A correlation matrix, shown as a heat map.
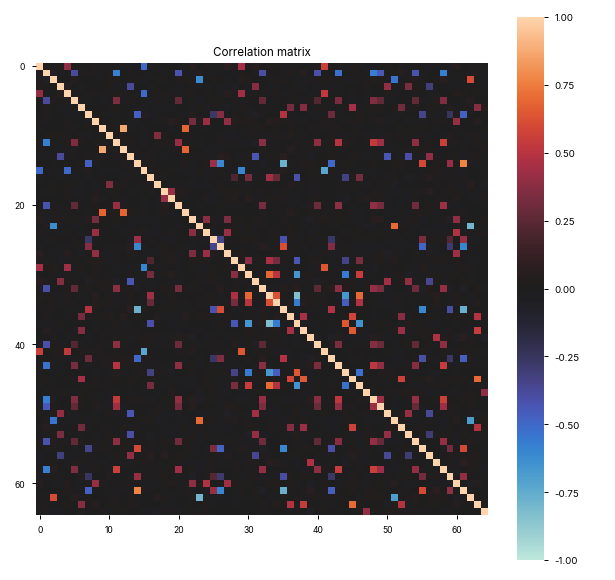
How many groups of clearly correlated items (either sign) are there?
13
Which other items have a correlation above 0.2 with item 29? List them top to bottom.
0, 4, 41
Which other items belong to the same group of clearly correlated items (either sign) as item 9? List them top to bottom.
12, 21
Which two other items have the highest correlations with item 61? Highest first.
14, 55
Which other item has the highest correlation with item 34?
33
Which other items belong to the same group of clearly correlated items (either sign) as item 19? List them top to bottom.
18
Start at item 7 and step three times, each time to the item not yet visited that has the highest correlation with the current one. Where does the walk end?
42
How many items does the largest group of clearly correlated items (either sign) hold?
11
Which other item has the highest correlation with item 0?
41
